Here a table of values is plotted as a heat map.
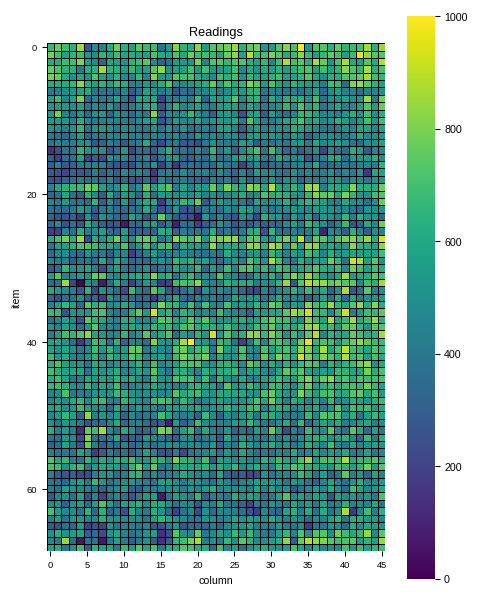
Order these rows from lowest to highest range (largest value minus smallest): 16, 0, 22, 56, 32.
22, 16, 56, 0, 32
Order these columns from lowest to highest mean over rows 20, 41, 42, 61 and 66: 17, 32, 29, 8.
8, 29, 17, 32
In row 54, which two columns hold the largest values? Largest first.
5, 38
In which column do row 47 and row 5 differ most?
4
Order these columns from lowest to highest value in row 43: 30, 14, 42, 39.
39, 30, 14, 42
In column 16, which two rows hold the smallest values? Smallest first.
51, 32
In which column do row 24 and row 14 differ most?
10
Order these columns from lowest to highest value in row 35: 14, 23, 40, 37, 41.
23, 14, 40, 37, 41
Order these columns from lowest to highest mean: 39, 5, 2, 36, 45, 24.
5, 2, 24, 39, 36, 45
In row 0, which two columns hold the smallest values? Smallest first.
5, 15
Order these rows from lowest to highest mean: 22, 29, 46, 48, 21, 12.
22, 12, 21, 29, 48, 46
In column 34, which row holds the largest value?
0
